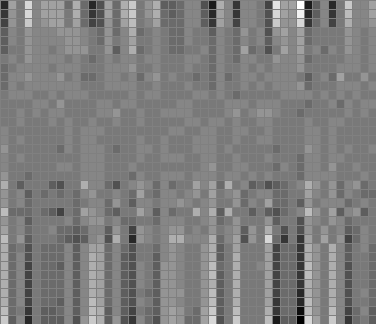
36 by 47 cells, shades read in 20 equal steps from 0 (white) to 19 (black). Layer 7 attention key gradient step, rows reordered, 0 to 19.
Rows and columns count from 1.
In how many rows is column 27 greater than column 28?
11
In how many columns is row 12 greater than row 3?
23
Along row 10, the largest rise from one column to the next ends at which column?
39
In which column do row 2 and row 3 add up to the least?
38
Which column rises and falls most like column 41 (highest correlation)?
32
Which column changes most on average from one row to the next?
34
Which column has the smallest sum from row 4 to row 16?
17
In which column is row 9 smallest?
43
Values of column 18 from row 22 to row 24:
7 9 7
